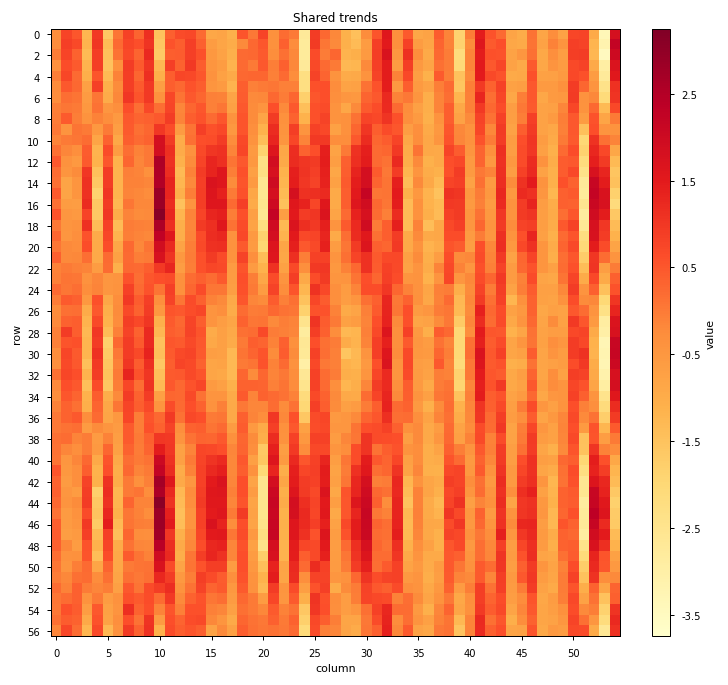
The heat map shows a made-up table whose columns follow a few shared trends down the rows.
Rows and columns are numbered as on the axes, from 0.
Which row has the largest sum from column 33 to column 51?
30
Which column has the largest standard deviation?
53
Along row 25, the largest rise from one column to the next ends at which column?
54
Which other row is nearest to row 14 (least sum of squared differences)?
43
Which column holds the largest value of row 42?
10
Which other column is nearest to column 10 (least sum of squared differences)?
52
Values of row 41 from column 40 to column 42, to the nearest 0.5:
-0.5 0.5 -0.5
